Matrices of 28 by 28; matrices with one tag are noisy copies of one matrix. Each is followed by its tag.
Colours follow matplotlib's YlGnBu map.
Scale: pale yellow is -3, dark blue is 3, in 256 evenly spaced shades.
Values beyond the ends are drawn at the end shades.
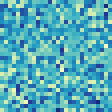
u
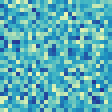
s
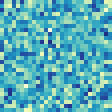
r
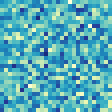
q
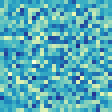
q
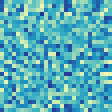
r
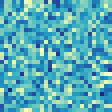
r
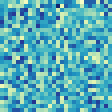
u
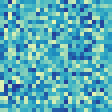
s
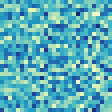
q
